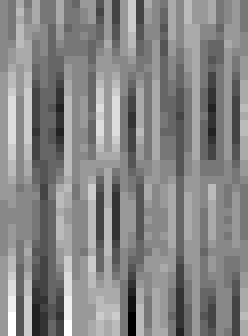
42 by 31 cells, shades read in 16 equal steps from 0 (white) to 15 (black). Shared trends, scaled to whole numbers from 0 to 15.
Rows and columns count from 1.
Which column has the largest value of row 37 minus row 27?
17
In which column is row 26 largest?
15
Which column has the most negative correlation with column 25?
12
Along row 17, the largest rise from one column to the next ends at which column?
5
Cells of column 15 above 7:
21
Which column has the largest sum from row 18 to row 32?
6
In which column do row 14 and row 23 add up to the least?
2
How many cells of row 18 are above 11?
2
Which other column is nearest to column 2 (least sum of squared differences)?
9
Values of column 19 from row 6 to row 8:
8 8 8
